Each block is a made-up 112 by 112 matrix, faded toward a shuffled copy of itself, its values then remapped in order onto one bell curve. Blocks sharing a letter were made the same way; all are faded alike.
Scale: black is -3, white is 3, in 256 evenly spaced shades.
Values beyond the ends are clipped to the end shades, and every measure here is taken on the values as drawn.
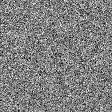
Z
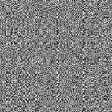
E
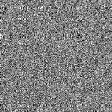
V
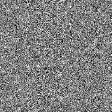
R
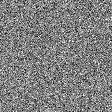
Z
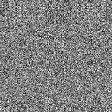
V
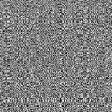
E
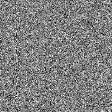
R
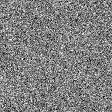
Z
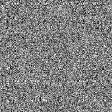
V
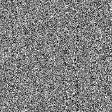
R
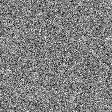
Z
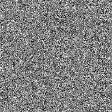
R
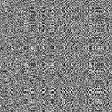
E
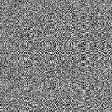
E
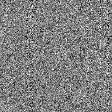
R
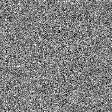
R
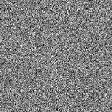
V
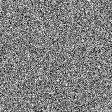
Z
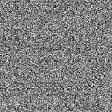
V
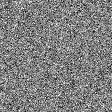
Z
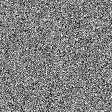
Z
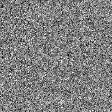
R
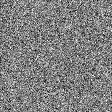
Z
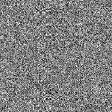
V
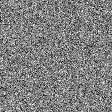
Z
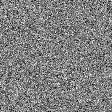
Z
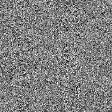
R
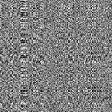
E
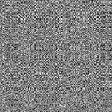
E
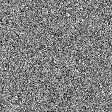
Z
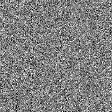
R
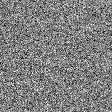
Z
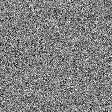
Z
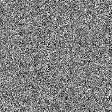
R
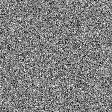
Z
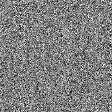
R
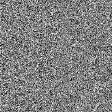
R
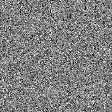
R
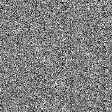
R
